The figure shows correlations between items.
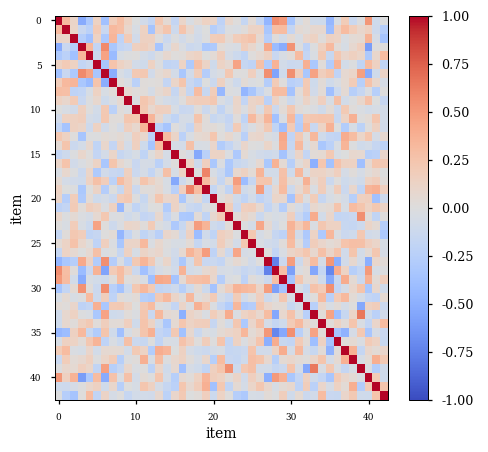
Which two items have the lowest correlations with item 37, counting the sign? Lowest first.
35, 12
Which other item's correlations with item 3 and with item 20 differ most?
30
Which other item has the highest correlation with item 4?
6
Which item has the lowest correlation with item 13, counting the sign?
3
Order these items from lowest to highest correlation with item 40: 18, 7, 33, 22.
33, 22, 18, 7
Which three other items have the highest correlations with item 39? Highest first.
33, 22, 6
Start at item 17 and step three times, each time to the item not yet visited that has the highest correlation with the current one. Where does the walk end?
23
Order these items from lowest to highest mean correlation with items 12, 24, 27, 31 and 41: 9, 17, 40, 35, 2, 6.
40, 9, 2, 17, 6, 35
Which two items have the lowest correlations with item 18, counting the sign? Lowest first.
15, 24
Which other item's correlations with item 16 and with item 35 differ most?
28
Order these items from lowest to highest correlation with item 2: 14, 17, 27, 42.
42, 27, 14, 17
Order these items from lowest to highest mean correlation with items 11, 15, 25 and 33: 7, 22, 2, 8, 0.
8, 0, 7, 22, 2
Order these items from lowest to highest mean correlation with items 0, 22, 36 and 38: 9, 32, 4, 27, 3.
27, 3, 32, 4, 9
